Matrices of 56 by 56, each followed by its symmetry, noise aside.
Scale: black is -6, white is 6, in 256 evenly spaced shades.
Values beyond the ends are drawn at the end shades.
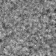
no symmetry.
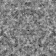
mirrored left to right.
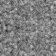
mirrored top to bottom.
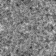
mirrored top to bottom.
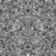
mirrored left to right.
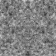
mirrored left to right.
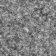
symmetric across the other diagonal.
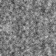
mirrored top to bottom.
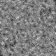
same after a half turn.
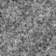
symmetric.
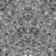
mirrored left to right.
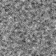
no symmetry.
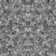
mirrored left to right.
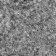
antisymmetric.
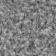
antisymmetric.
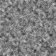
symmetric.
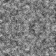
mirrored top to bottom.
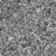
symmetric.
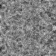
mirrored top to bottom.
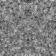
mirrored left to right.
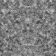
mirrored left to right.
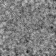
symmetric.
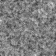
symmetric across the other diagonal.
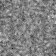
same after a half turn.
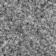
antisymmetric.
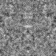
mirrored left to right.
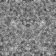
mirrored left to right.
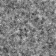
symmetric across the other diagonal.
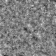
antisymmetric.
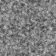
same after a half turn.
